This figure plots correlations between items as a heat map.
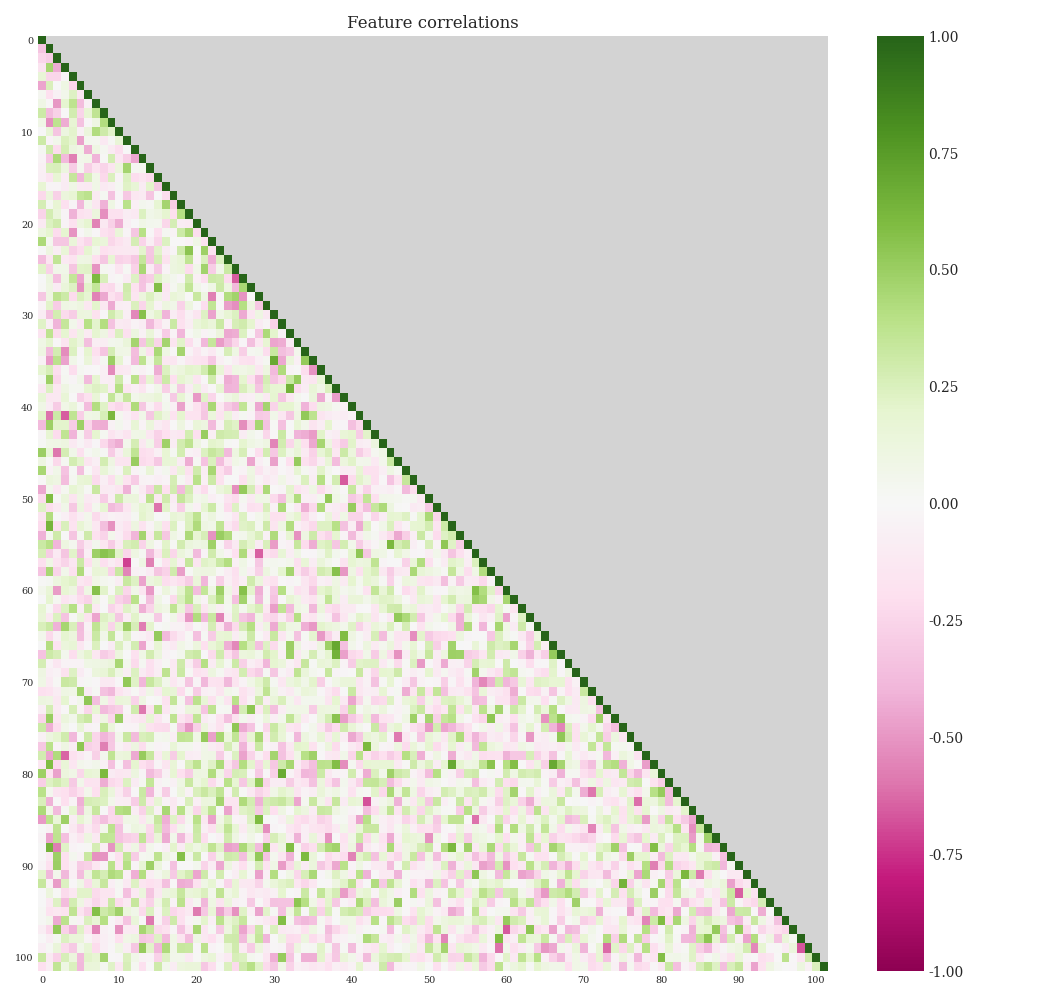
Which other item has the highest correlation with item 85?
28
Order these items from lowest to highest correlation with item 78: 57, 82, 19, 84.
57, 19, 82, 84
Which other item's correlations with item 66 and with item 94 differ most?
38
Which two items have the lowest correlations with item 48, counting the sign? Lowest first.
39, 65
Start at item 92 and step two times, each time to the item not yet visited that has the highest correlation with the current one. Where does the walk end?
25
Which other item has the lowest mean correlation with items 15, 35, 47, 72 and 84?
43
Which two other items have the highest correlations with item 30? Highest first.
35, 13
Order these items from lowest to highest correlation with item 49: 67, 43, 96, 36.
36, 43, 67, 96
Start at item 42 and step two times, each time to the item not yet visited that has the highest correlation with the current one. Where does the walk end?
5
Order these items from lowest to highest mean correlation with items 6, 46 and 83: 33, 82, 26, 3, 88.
33, 3, 88, 82, 26
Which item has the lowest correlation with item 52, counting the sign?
98
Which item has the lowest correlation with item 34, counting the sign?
3
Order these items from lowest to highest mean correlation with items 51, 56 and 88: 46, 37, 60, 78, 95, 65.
65, 78, 46, 95, 37, 60
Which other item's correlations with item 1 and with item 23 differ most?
83
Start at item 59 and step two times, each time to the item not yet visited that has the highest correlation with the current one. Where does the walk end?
86
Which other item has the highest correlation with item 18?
89
